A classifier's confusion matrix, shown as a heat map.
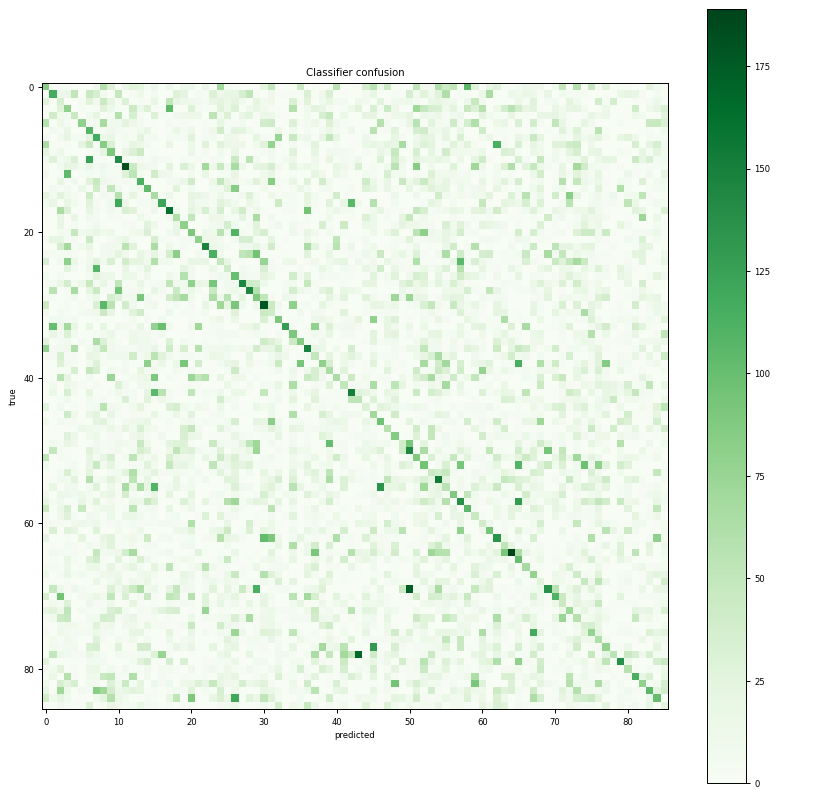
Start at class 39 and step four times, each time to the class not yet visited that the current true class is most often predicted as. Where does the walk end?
19
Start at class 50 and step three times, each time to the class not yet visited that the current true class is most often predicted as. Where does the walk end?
13
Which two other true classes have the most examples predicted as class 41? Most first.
78, 77
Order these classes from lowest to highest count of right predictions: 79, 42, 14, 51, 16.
51, 14, 16, 79, 42
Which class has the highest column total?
26
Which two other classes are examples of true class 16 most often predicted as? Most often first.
10, 42
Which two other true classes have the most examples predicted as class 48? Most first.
82, 29
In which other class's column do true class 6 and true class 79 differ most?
65
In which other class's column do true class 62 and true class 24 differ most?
57
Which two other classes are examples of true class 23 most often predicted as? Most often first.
29, 18
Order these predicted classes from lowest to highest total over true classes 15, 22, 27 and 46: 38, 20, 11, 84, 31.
38, 84, 11, 20, 31
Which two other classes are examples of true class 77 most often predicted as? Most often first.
45, 38
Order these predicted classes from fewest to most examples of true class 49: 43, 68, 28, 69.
43, 69, 68, 28
